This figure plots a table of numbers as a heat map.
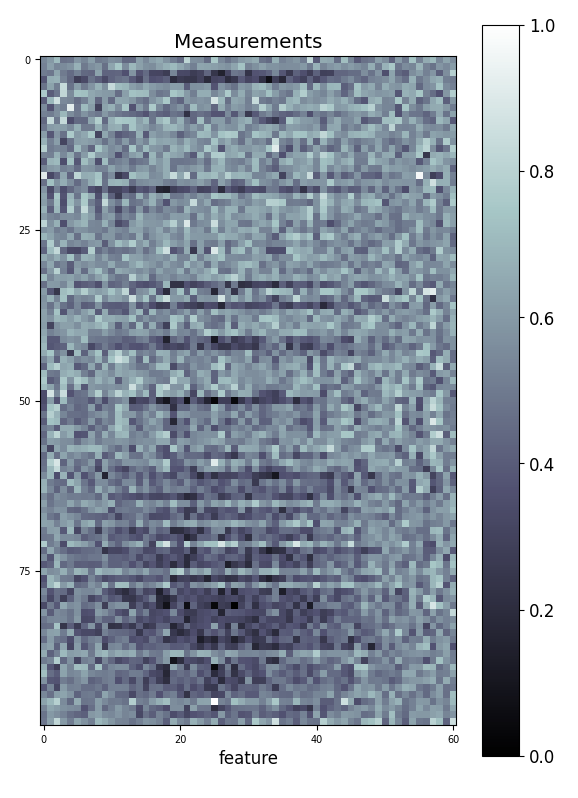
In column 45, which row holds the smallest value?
85
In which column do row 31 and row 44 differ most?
2
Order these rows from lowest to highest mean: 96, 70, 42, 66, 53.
42, 70, 66, 96, 53
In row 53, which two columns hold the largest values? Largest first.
57, 52
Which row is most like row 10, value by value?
1
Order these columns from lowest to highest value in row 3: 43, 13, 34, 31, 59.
34, 31, 13, 43, 59
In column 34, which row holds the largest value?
13
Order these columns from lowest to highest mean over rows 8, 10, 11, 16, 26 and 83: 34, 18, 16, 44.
34, 16, 44, 18
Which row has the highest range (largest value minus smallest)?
80
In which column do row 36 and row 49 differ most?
26
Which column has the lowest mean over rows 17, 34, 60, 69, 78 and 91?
11
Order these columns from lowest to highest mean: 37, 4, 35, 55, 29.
35, 29, 37, 4, 55
